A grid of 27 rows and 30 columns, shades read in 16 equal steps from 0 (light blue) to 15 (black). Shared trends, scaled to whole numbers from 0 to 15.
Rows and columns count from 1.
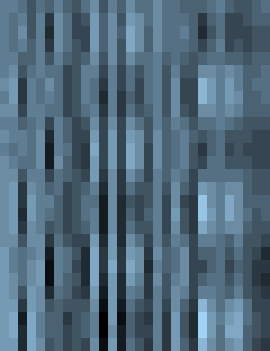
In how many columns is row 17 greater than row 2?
14
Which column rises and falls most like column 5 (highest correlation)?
13
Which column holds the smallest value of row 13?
15
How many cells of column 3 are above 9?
11
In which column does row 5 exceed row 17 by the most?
23
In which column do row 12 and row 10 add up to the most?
6
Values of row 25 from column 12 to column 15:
15 4 14 8
